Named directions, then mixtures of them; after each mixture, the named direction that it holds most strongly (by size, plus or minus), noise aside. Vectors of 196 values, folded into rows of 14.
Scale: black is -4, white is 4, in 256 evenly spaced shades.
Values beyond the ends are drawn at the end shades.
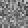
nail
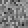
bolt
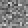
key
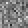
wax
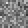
nail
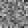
nail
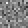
nail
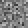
key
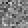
key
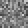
nail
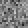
bolt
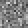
wax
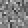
wax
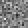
nail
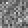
wax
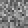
nail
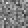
nail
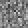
wax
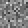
nail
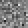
key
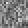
wax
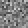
nail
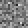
key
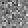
key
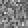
bolt
